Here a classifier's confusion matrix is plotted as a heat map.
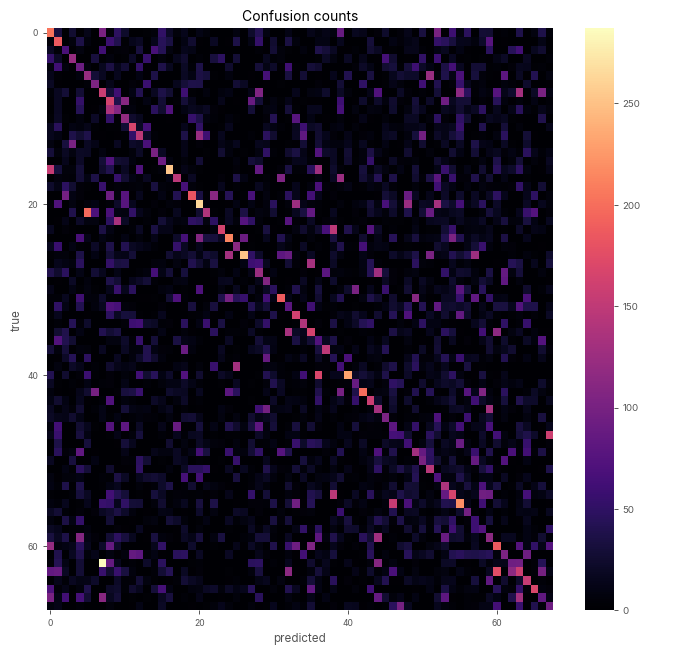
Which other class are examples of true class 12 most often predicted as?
20
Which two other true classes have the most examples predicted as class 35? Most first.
27, 60
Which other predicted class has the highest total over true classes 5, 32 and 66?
63
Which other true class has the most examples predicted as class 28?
7
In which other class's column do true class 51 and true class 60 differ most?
0
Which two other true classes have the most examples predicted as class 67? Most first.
47, 60
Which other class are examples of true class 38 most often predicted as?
29
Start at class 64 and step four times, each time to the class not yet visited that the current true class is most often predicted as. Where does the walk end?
61
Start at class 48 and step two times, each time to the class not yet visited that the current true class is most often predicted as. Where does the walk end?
46
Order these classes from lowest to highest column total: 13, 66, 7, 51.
13, 66, 51, 7
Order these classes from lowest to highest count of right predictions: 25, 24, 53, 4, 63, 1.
4, 25, 53, 63, 1, 24
